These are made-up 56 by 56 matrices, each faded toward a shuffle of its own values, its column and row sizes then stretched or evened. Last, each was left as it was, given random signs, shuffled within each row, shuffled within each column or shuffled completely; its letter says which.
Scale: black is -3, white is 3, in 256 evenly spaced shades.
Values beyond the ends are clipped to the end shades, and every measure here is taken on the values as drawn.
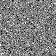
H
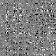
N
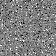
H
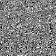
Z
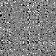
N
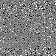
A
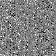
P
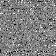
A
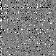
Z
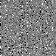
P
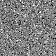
H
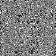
Z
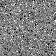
H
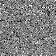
A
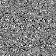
A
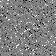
H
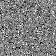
H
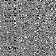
N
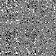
Z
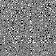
Z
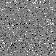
A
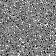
H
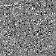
Z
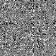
Z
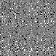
N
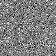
A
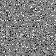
A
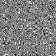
N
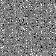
P
